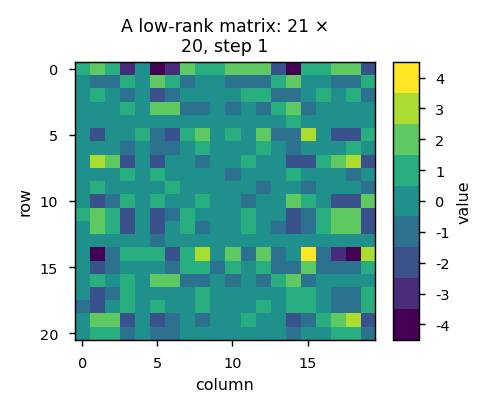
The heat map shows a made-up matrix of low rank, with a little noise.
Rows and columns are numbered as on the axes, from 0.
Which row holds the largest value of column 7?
0
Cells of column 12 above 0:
7
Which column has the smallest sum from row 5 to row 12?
5
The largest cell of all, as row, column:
14, 15
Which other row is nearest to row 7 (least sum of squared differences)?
19
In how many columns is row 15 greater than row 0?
7
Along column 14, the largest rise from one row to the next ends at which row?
1
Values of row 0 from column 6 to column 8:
-3 2 1
